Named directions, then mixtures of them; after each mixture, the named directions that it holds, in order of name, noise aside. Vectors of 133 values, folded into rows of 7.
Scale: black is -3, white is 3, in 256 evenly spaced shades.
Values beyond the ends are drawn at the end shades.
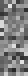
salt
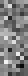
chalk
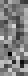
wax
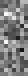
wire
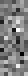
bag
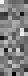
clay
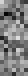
clay, wire.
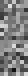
salt.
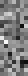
wax, wire.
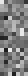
chalk, clay.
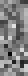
wax.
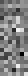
bag, salt.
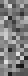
chalk.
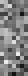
chalk, clay.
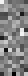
clay.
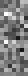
wire.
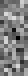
bag, wire.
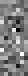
bag.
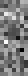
wire.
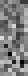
wax.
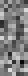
salt, wax.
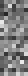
salt.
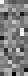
clay.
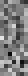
wax.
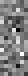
bag.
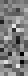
bag, wax.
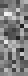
wire.
